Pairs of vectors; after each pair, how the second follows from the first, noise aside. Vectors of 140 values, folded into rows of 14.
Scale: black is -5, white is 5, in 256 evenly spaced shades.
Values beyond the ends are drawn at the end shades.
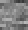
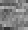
reversed.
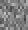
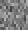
copied.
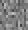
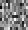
reversed, negated, scaled up.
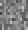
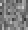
copied.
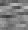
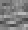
reversed, negated.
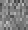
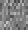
copied.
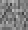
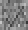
wrapped around.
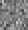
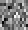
wrapped around, scaled up.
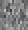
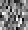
reversed, negated, scaled up.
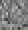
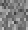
wrapped around.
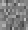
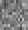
reversed.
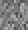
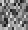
reversed, negated, scaled up.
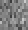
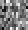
reversed, negated, scaled up.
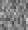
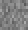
reversed, shrunk.
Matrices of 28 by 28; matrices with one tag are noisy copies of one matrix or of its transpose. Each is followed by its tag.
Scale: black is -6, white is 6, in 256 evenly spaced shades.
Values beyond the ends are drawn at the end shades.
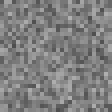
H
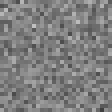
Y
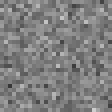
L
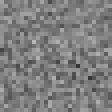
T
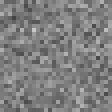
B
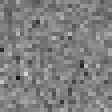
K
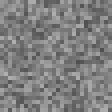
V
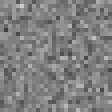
L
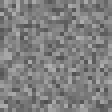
T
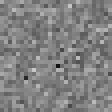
V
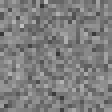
Y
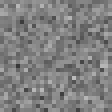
L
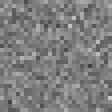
B
